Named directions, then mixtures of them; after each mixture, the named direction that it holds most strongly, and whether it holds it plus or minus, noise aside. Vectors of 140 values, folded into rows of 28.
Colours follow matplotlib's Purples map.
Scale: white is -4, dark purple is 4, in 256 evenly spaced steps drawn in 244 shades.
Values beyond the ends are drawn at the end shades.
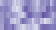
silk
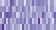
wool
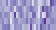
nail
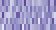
wool, minus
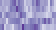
silk, minus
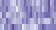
silk, plus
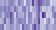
nail, minus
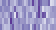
nail, minus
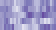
silk, plus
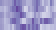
silk, minus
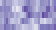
silk, plus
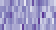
wool, plus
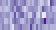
nail, plus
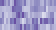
silk, minus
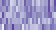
wool, minus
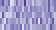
wool, minus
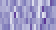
nail, plus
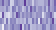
wool, minus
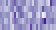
nail, plus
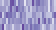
wool, plus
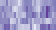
silk, plus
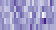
nail, plus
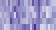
nail, minus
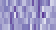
nail, minus
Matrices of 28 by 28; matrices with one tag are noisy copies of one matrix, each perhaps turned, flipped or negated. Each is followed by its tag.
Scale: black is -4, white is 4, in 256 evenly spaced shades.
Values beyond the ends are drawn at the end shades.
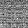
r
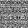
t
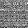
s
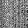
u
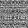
t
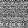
s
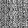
r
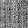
r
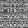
t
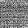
u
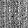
r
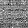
r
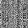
s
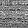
r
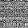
s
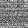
u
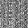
t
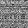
t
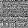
s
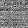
s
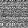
s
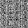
t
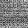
u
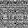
t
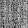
r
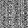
t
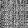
u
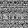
t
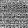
u
